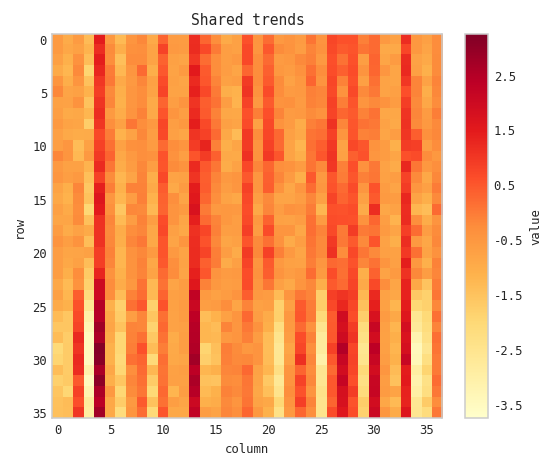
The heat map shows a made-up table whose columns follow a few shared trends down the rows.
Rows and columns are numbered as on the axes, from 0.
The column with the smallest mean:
3
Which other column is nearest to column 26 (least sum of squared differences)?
28
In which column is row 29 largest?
4
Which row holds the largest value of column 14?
10
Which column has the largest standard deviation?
34
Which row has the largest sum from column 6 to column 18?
8
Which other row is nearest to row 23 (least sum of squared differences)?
15
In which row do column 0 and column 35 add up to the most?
11
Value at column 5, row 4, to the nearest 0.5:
0
